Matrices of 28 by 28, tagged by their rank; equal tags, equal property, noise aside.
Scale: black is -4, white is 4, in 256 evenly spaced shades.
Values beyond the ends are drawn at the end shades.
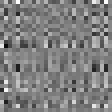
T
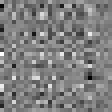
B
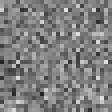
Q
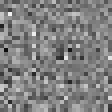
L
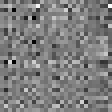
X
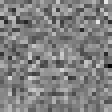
L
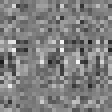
B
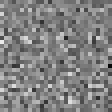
Q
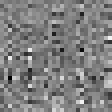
X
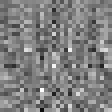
X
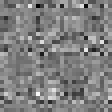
X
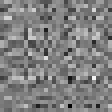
X
